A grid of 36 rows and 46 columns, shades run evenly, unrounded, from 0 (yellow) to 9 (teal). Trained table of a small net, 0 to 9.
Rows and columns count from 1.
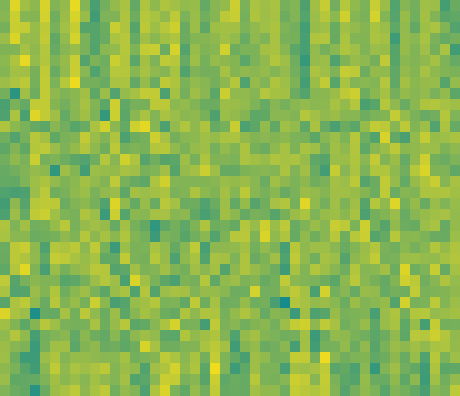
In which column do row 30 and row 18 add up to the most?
3
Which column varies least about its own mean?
20
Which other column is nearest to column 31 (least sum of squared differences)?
40
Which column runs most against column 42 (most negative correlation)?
32
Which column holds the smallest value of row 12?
15
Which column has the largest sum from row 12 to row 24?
1
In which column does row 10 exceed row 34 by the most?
22
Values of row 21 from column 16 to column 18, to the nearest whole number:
8 6 5
